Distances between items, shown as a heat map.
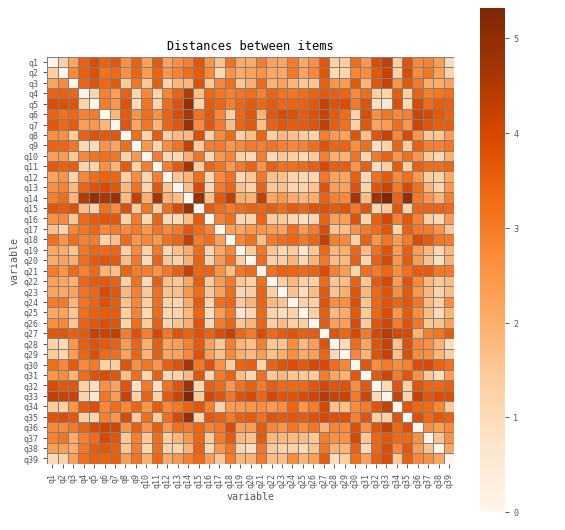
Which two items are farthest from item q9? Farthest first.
q14, q27
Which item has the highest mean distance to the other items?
q27
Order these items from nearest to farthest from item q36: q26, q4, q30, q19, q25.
q19, q25, q26, q4, q30
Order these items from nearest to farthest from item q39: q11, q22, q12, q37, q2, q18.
q2, q22, q12, q37, q18, q11
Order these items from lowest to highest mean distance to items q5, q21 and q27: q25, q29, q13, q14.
q29, q25, q13, q14
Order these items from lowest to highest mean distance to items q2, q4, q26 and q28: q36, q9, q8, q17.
q17, q8, q9, q36
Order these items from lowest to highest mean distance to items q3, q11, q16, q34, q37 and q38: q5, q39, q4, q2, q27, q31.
q31, q39, q2, q4, q5, q27
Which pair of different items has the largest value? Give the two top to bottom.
q14, q33
